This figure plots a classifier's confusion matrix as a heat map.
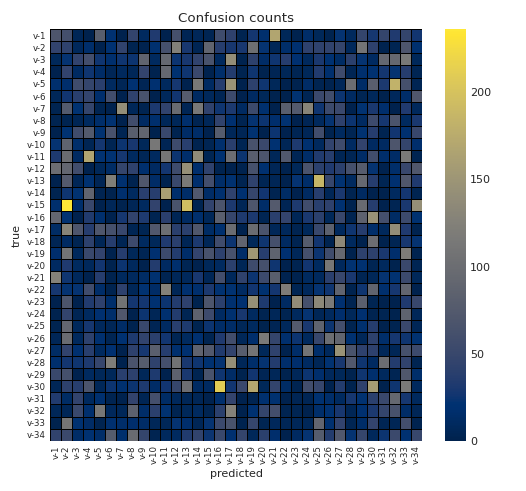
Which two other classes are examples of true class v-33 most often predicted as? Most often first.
v-2, v-25
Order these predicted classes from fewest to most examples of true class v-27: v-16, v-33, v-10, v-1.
v-1, v-16, v-33, v-10
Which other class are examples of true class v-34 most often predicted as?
v-8
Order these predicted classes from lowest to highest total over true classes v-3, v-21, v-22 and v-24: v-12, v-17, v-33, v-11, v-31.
v-12, v-31, v-17, v-11, v-33
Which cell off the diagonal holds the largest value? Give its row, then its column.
v-15, v-2
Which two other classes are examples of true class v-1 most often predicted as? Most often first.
v-21, v-5
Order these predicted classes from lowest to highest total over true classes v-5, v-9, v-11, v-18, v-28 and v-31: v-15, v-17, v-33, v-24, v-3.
v-15, v-24, v-3, v-33, v-17
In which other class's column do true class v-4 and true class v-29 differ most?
v-11
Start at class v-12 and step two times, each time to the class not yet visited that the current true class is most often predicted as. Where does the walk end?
v-25
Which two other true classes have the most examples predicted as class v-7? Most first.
v-23, v-24
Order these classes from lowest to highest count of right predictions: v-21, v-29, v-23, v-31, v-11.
v-29, v-31, v-21, v-11, v-23
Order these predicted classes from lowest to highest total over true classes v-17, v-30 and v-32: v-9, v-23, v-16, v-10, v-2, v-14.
v-23, v-9, v-14, v-10, v-2, v-16
